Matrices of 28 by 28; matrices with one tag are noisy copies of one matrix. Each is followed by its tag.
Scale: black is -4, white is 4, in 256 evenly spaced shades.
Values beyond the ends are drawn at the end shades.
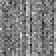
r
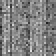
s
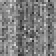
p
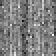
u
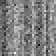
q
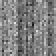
p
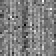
u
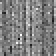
r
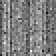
s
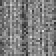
u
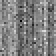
p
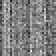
s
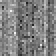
p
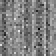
q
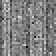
s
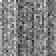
p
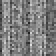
s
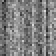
q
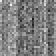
p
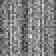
u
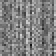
r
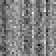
q
